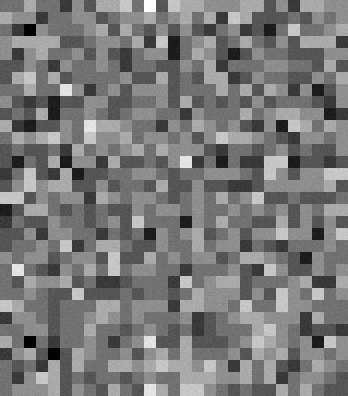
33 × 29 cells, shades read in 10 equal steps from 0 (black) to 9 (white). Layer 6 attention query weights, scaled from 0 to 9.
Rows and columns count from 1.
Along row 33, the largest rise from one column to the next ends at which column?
13
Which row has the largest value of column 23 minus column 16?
23
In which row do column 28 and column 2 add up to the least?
14
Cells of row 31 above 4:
16
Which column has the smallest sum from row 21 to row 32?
5
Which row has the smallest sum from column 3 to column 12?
9
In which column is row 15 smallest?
7
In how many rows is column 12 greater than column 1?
14
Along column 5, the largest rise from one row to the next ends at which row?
31
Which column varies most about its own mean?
3
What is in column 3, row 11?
1
